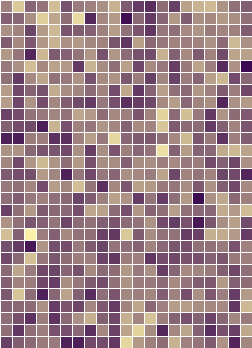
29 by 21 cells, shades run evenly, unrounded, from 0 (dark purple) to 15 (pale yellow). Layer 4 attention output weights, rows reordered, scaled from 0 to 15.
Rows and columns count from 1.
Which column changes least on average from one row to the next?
9
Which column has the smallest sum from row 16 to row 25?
17
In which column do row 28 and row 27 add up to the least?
18
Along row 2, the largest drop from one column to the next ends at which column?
8
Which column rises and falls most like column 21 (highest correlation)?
15
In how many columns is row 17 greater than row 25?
12
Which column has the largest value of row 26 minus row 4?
11
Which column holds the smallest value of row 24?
5
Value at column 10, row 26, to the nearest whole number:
3
